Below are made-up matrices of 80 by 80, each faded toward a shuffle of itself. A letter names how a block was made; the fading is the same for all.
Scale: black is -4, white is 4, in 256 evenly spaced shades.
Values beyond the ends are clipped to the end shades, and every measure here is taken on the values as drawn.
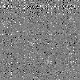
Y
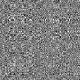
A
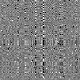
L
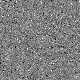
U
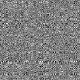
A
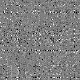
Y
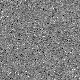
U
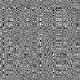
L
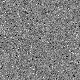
U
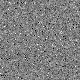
U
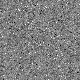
U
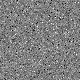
U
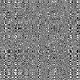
L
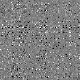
Y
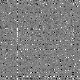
Y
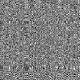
A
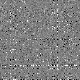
Y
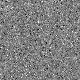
U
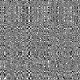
L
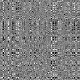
L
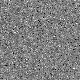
U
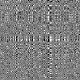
L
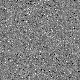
U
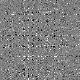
Y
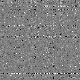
Y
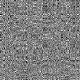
A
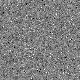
U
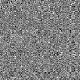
A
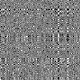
L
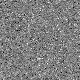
U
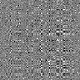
L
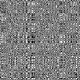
L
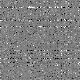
Y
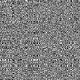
A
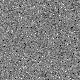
U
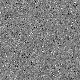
U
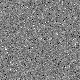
U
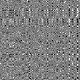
L
